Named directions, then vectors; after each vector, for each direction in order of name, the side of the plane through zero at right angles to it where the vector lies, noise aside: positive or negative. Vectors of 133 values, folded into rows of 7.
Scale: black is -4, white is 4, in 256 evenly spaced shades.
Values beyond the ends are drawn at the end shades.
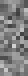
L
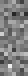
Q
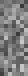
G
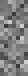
positive, positive, positive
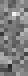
positive, negative, negative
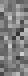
positive, negative, positive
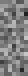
negative, negative, positive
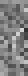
negative, positive, negative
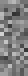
negative, positive, positive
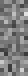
positive, positive, negative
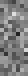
positive, negative, negative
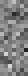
negative, positive, positive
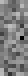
negative, negative, negative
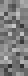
negative, negative, negative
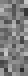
negative, negative, positive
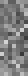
negative, positive, negative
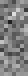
positive, negative, negative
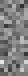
positive, positive, negative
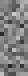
negative, negative, negative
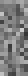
negative, positive, negative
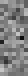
negative, positive, positive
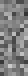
positive, negative, positive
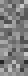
negative, negative, positive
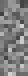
positive, positive, positive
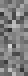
negative, negative, positive
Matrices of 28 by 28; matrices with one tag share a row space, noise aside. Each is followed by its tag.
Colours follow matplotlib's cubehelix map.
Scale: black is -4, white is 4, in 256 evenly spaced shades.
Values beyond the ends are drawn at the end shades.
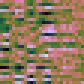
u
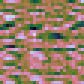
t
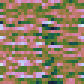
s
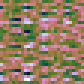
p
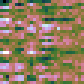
u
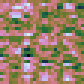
p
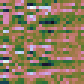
u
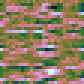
s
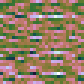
t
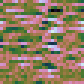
s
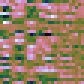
u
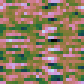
s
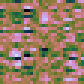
p
